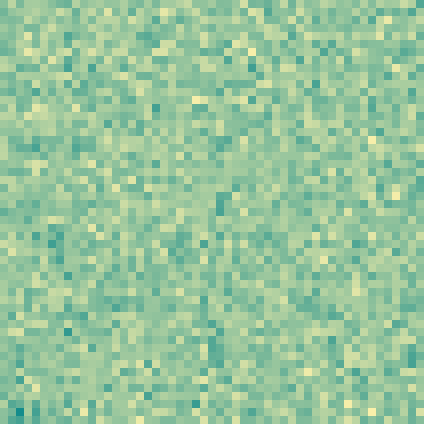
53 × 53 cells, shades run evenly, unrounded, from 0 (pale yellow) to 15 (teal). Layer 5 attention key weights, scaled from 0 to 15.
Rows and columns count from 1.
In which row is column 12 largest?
9
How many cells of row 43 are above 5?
43
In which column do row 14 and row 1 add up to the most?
20
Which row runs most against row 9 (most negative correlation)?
7
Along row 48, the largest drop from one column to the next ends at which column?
4
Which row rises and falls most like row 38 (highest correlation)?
39
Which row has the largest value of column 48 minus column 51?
17
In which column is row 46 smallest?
18
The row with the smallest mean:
5
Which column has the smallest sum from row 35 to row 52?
44
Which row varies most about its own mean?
52
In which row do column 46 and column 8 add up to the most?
48
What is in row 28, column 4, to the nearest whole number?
10
